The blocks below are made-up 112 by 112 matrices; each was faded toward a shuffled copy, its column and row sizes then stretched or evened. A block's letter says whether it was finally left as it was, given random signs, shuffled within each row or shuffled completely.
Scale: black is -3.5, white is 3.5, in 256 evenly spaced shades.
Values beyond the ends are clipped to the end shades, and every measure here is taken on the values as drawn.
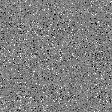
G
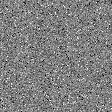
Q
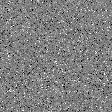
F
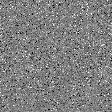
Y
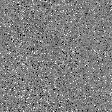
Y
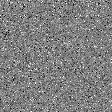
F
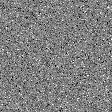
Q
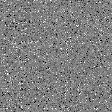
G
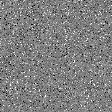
Y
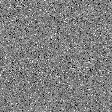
F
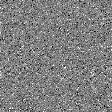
G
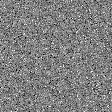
Q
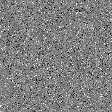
G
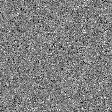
Y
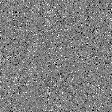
G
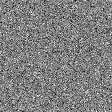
Q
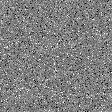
Q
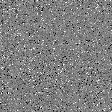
Y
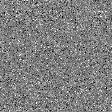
Y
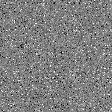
F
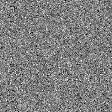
G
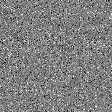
F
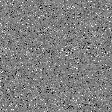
F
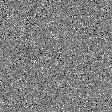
F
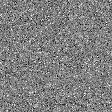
F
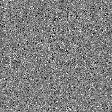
G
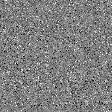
Y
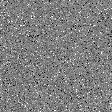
F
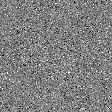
F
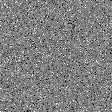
Q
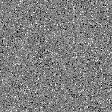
G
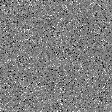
Y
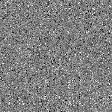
G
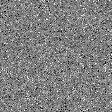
Y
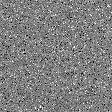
Q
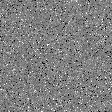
Q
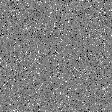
Y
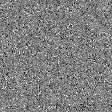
Y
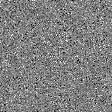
Y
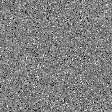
Y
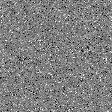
F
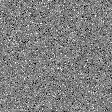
Q
